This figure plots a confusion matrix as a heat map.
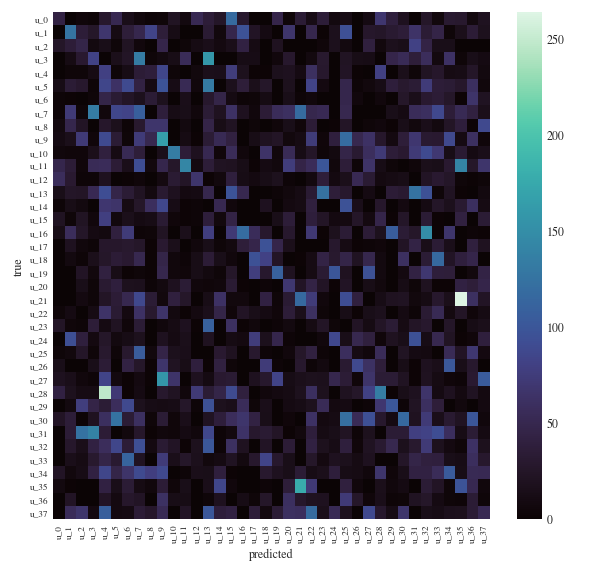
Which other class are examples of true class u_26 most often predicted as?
u_34
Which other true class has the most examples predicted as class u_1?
u_24
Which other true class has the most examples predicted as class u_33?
u_18
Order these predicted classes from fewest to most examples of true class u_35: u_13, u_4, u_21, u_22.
u_13, u_4, u_22, u_21
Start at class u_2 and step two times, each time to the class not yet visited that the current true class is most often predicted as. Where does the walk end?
u_3
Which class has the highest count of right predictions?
u_9
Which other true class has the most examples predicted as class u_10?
u_27
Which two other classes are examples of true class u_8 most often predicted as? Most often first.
u_37, u_9
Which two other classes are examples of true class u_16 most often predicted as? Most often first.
u_32, u_29
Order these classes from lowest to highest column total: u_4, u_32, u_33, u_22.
u_33, u_22, u_32, u_4
